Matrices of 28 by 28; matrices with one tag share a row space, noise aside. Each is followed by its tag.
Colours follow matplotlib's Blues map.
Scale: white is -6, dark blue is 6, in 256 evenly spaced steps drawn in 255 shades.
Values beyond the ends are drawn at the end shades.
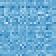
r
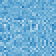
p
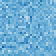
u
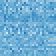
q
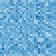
r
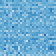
q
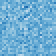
u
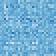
q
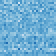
q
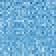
p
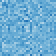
u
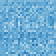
q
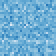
r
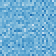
p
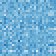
q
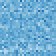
r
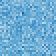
p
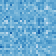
r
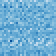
r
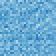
r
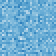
u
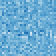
u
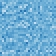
u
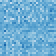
q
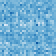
r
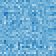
q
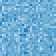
u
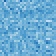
r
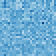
p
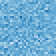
r
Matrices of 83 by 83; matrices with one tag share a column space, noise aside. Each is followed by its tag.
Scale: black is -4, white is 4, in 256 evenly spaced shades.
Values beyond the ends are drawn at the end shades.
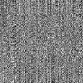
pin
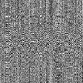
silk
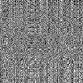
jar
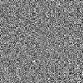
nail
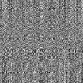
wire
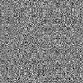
nail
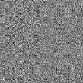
nail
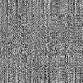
pin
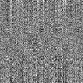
jar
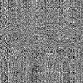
wire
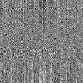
wire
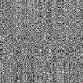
wire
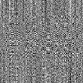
silk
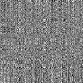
jar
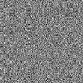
nail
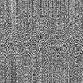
silk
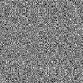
nail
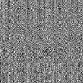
wire
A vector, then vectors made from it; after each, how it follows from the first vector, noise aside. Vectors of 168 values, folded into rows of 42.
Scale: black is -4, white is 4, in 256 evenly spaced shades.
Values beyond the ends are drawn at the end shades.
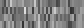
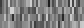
wrapped around, negated.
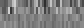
reversed, negated, partly zeroed.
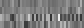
reversed, partly zeroed.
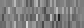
reversed, negated, partly zeroed.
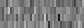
reversed, negated, partly zeroed.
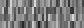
sign-scrambled.
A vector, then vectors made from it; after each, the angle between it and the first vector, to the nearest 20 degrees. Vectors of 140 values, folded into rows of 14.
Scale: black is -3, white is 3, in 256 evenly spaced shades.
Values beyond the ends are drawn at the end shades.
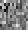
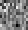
160 degrees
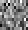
80 degrees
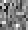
20 degrees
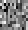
20 degrees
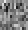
40 degrees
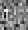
120 degrees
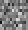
80 degrees
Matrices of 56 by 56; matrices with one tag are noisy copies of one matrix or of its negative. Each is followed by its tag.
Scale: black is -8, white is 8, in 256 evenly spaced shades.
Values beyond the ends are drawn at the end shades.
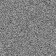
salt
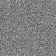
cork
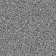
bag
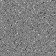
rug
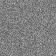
bag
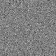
cork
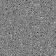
salt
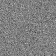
cork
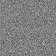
bag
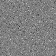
bag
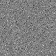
rug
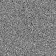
rug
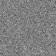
rug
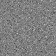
rug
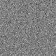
salt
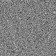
rug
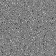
bag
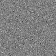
bag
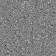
rug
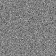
bag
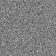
bag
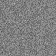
bag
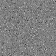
bag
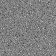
salt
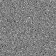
rug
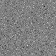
rug
